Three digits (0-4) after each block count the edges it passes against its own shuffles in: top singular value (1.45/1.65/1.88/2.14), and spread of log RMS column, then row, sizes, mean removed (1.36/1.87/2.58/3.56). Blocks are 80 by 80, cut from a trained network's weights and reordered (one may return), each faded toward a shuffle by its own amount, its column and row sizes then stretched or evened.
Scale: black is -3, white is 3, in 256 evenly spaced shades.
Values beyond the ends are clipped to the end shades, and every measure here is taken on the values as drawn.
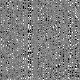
1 4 0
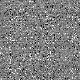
0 2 1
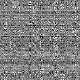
3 3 2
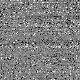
0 0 2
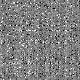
1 0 2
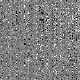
0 3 1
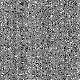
1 1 1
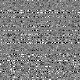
2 2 4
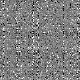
1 3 1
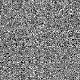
2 0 2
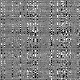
3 4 2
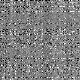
2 1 3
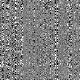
3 4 1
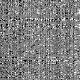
3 0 3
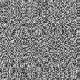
4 1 0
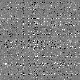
0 2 3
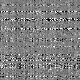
3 0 4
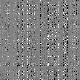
2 4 2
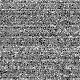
3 0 0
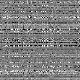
4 1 4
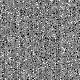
0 0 0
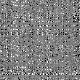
2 2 3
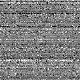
4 0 3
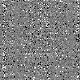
1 3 1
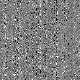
0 3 0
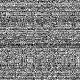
4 0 1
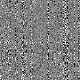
1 4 1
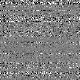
2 2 4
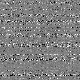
0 0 4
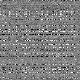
3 2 4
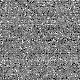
1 0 1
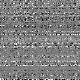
3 2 4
